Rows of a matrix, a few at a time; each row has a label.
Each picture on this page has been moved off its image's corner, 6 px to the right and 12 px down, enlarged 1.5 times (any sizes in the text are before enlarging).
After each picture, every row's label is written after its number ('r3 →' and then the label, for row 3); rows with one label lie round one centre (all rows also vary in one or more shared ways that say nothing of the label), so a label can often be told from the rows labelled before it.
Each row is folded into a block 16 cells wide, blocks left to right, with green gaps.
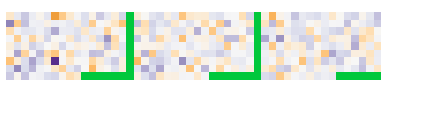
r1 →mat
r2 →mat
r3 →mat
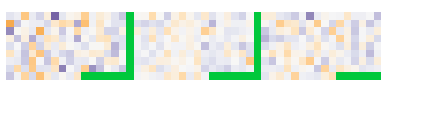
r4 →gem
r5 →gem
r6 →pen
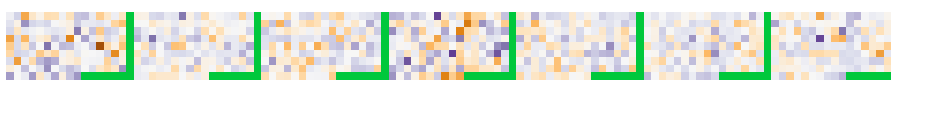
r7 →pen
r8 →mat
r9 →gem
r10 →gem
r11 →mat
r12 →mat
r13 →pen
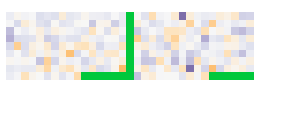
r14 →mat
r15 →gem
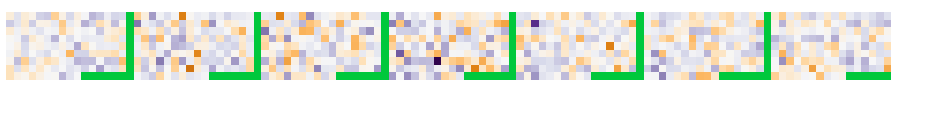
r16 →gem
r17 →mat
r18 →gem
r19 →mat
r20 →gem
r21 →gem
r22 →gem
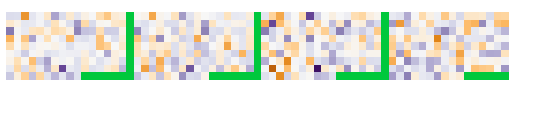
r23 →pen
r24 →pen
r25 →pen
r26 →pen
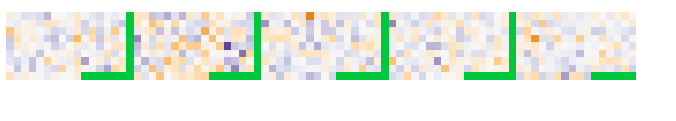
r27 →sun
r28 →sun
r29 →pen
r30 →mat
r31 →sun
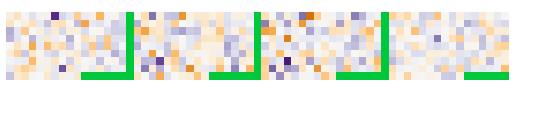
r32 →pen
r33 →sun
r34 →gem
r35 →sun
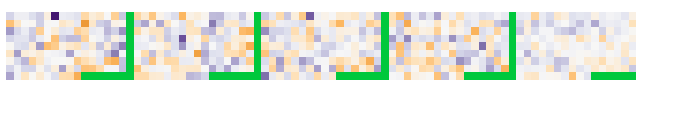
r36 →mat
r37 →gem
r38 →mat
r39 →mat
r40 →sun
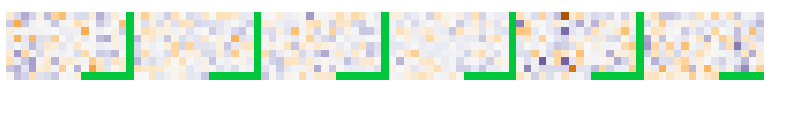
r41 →mat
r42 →sun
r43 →gem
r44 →gem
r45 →sun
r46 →sun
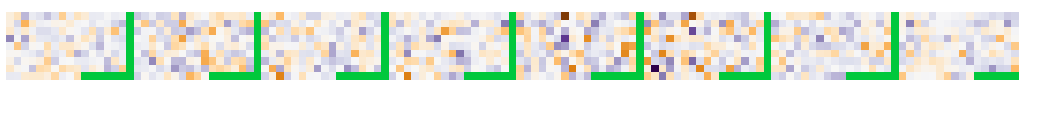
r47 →mat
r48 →sun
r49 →gem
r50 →mat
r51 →sun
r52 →gem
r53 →pen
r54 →gem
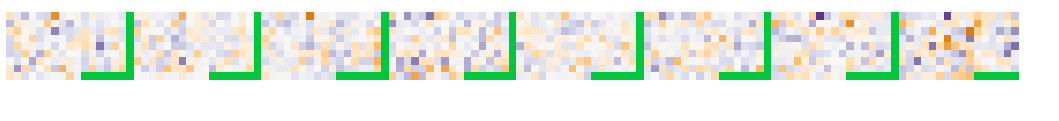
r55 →sun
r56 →mat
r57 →gem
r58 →gem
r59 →sun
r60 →pen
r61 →mat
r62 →gem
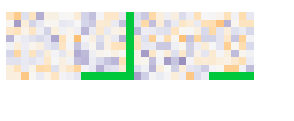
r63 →sun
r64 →mat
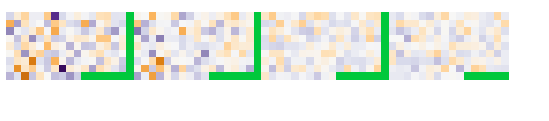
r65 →pen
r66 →mat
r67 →pen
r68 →mat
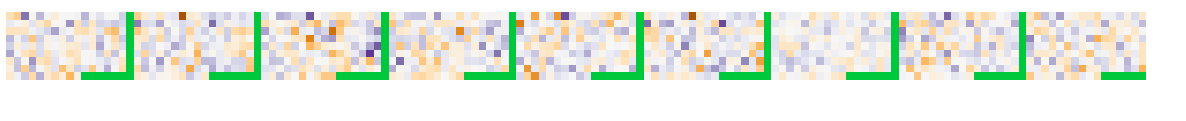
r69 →sun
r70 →gem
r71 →gem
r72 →gem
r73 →sun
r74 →gem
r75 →sun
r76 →sun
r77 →sun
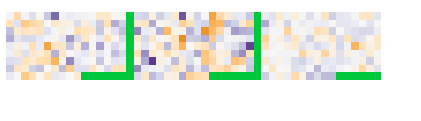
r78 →pen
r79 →gem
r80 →pen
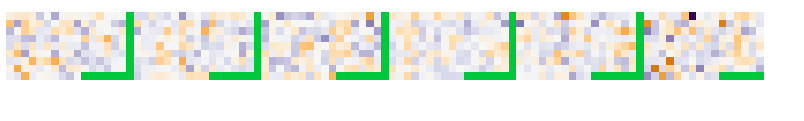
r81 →pen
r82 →gem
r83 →pen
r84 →sun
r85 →pen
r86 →mat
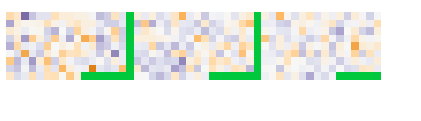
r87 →mat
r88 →sun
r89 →gem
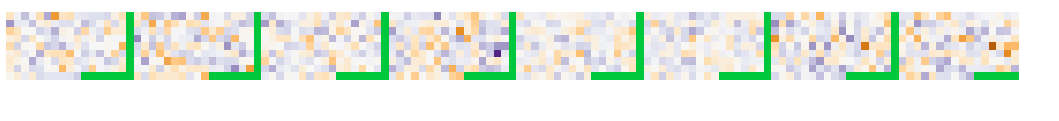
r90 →pen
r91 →gem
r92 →gem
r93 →gem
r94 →mat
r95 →sun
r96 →pen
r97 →sun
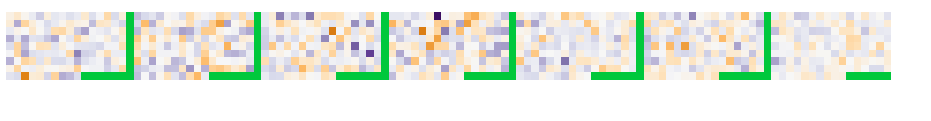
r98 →mat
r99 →pen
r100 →pen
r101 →gem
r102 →mat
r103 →sun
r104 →sun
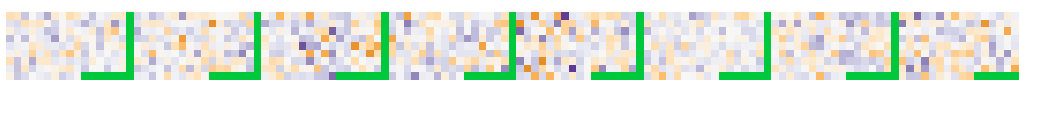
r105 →pen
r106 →pen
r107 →mat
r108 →gem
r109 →sun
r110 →sun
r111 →gem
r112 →pen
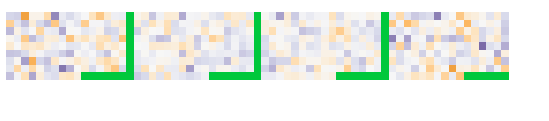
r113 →sun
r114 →pen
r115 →sun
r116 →mat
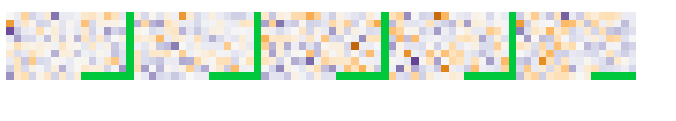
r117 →mat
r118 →gem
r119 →mat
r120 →sun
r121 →gem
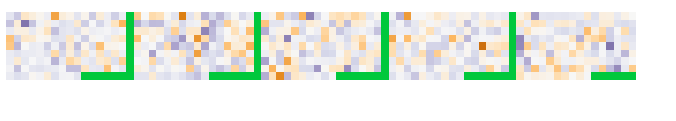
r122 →gem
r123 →gem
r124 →sun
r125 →gem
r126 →sun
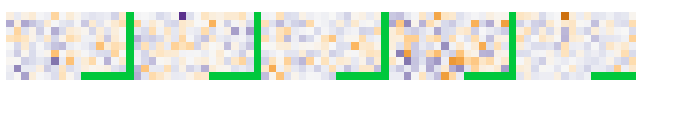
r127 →sun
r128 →mat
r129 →sun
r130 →sun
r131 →gem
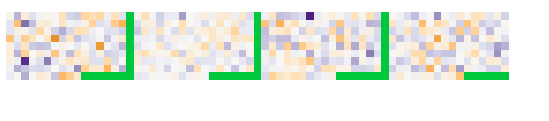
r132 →gem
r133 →pen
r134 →pen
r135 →gem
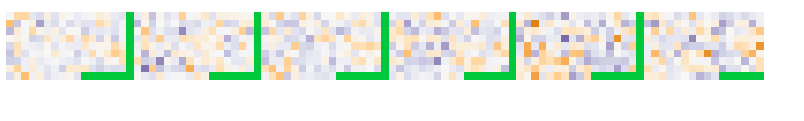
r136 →sun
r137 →sun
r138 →sun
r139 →sun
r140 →pen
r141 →pen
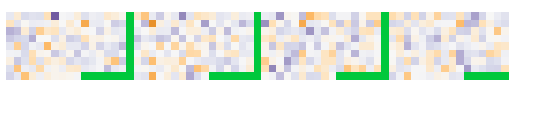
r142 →mat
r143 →pen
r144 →pen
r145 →mat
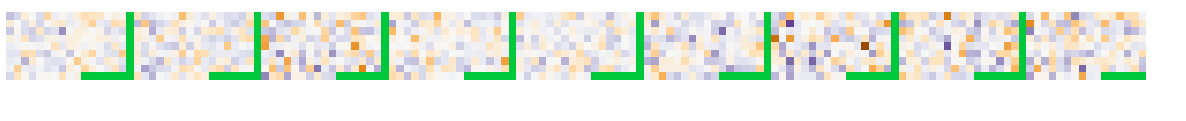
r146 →sun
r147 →gem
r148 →gem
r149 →gem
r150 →mat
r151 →sun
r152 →gem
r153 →sun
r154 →sun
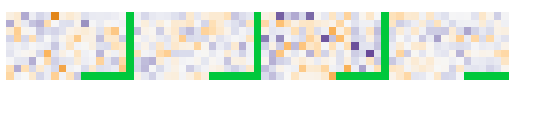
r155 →sun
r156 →gem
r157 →mat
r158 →sun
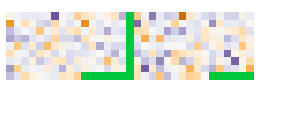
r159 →mat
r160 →sun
